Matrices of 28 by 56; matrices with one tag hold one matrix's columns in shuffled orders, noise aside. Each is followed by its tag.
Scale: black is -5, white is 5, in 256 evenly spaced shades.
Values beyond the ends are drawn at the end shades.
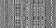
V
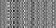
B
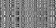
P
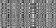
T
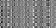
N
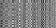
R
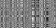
P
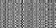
R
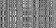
P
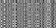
R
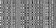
V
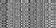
R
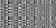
V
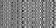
B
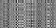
R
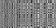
T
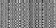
R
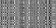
V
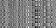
N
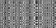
V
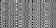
R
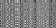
R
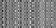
B
